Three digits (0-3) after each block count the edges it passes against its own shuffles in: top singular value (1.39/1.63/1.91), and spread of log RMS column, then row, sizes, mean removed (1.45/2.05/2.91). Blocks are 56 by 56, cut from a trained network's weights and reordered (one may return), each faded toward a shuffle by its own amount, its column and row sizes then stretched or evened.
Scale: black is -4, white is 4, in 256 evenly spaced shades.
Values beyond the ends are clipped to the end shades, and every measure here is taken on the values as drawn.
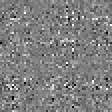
0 2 2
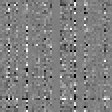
2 3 1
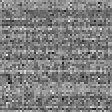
3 1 1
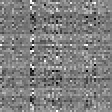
3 3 0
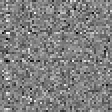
1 1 1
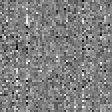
1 2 0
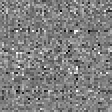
0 1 2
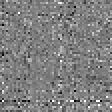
1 2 2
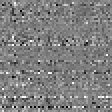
1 1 3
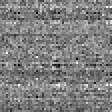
3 2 1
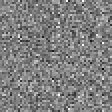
3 1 0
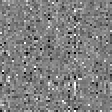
2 2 0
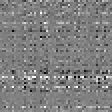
2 2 3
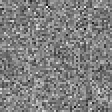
1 0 0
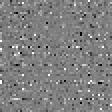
1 1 2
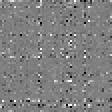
2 2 2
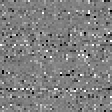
1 0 2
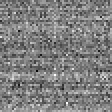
2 1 0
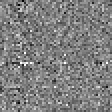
1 1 1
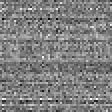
3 1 1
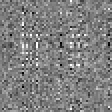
3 2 1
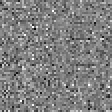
2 1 0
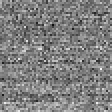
1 0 1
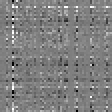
3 3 1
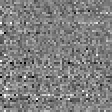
0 1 2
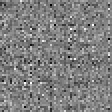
0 2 1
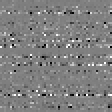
2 1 3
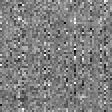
0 3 0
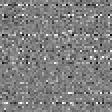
3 1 2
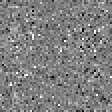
1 1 1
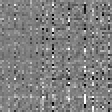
1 3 1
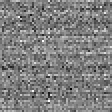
2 1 1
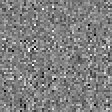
0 2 1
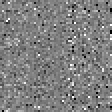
2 2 0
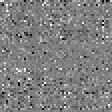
0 1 2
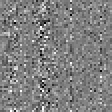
0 3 0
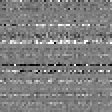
3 0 3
